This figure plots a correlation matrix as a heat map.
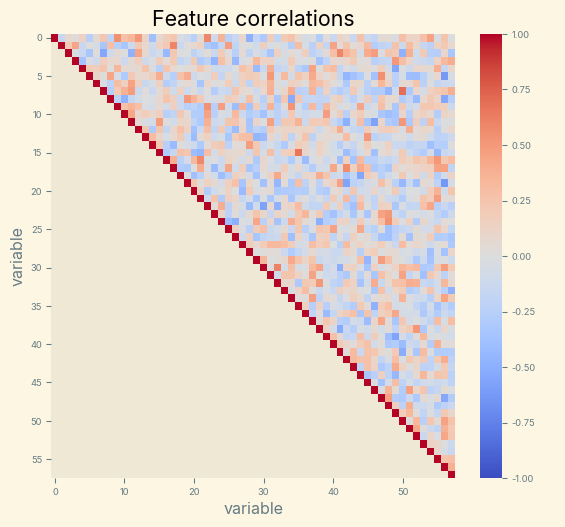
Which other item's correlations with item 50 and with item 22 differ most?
30
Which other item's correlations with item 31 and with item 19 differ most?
50
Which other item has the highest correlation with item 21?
16
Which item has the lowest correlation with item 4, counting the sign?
49
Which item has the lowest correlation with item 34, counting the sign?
8
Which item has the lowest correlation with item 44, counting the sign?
18
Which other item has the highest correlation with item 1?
17
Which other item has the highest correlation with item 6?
11
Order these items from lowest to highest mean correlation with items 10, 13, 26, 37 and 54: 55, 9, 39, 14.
55, 14, 9, 39
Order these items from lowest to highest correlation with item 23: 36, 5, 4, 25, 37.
25, 4, 37, 5, 36
